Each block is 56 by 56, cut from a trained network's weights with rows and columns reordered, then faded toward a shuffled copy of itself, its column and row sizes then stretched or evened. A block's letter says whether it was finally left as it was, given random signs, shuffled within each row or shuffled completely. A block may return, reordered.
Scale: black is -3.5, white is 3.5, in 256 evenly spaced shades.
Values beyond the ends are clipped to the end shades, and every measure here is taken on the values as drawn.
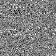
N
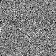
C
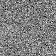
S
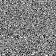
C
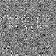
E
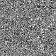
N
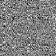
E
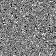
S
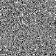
N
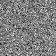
S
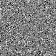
S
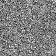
S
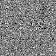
N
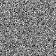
N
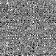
E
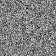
N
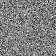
S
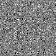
N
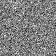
S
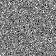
S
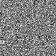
N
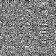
E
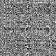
E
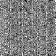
E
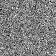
S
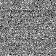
C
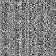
E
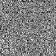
E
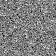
S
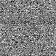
C
